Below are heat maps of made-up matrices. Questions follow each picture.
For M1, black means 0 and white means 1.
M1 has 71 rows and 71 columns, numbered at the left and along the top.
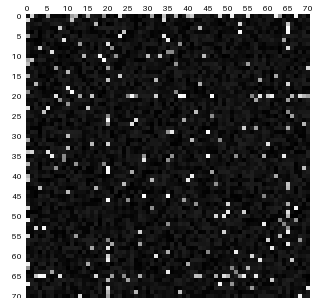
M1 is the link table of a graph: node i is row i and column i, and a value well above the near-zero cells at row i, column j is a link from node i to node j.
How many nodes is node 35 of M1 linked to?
8
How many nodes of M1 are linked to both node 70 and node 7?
2
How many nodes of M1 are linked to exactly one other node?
6
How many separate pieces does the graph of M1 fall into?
5
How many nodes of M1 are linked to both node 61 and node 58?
1
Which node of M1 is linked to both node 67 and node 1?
node 0
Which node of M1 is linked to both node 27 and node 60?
node 20
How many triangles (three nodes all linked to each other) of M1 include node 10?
0
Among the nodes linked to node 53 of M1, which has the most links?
node 65
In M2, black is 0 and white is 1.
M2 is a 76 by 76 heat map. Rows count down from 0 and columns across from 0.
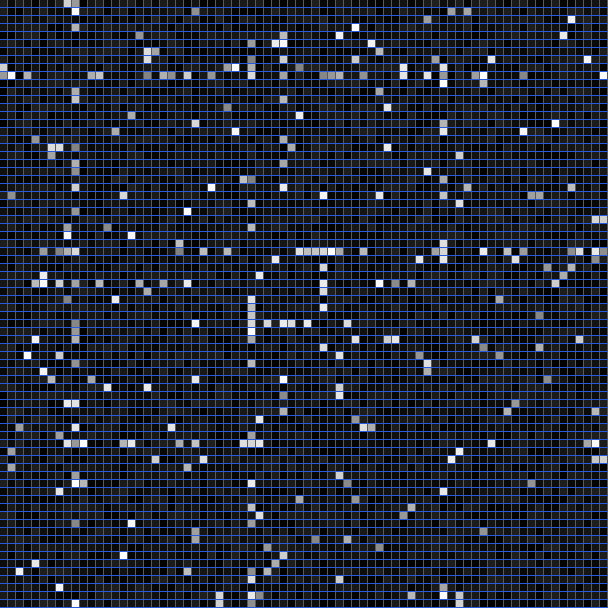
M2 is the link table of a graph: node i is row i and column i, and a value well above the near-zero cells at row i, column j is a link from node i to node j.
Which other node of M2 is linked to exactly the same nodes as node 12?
node 20
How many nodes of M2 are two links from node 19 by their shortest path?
6
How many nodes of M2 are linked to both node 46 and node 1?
0
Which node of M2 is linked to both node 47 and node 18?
node 6
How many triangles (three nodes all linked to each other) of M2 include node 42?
3
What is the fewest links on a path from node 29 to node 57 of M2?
4
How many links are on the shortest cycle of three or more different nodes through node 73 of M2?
4
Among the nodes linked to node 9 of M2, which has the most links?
node 31
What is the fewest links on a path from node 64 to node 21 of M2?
3
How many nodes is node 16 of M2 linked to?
4
